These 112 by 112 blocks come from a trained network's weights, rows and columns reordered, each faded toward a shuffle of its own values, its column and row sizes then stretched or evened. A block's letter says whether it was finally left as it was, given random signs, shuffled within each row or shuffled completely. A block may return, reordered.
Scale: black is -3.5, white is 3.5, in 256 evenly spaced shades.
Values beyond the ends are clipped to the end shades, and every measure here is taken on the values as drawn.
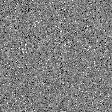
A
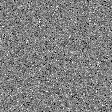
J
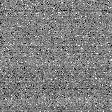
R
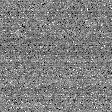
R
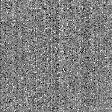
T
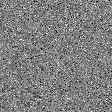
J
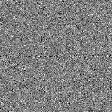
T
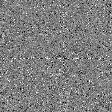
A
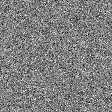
J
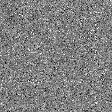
A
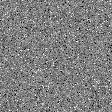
J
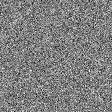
J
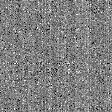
T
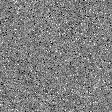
J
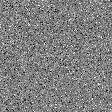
J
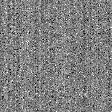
T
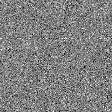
A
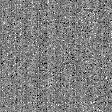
T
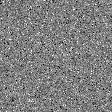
J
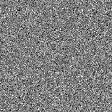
T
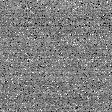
R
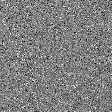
A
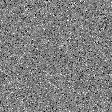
J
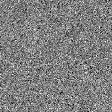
T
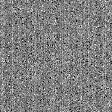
T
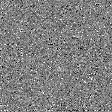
A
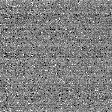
T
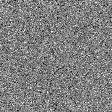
R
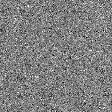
T
